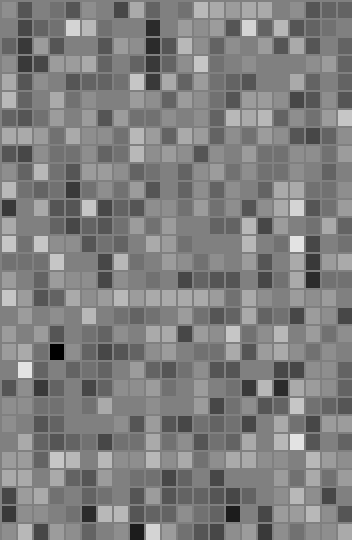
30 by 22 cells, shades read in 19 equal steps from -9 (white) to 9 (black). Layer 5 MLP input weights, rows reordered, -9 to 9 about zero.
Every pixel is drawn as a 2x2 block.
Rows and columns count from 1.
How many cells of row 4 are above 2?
3
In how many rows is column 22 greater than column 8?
15
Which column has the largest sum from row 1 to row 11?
2
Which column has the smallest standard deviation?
21
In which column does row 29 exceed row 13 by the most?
1
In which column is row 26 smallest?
4
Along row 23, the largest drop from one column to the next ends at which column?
19
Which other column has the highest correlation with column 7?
20
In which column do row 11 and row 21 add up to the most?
5
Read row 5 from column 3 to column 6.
-1 0 3 2
